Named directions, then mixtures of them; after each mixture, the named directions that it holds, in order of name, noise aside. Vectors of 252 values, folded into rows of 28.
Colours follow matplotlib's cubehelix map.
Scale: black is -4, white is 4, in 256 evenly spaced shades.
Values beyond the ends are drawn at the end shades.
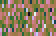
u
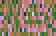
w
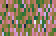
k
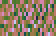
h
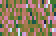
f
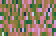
k, w.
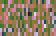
f, u.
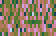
f, w.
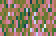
k, u.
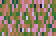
h, w.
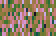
u.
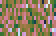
f.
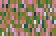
k, u.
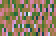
h, u.
